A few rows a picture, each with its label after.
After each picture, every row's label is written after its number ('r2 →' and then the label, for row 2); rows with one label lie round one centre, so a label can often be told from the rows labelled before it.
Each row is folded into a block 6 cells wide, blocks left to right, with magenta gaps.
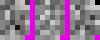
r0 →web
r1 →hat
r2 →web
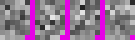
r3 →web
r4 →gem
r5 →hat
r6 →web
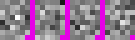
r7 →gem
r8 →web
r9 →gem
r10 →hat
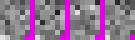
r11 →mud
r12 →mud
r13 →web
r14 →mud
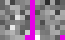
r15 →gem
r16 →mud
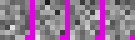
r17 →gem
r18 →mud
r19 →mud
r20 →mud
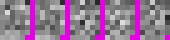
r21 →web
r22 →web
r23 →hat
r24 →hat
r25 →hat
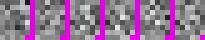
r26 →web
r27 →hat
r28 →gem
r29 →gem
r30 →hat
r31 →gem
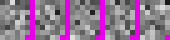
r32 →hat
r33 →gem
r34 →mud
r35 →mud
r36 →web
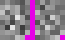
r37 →gem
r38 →gem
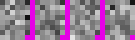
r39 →hat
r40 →web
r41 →mud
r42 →web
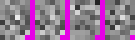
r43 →gem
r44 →gem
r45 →web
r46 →gem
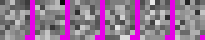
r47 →hat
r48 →web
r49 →gem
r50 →gem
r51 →hat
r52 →mud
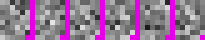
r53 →mud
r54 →hat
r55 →gem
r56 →gem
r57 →web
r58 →gem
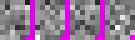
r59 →web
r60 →mud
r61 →web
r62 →gem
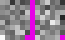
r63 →mud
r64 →hat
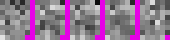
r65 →mud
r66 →web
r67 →web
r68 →web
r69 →hat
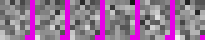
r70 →mud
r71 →mud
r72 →mud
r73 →web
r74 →gem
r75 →mud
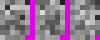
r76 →web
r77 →web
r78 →hat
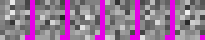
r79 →hat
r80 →hat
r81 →gem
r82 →mud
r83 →hat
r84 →hat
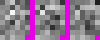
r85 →hat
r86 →web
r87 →web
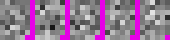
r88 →gem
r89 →web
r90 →gem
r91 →hat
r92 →hat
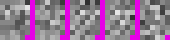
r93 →web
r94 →hat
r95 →hat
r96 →hat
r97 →gem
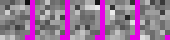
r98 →web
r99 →hat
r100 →web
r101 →web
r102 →mud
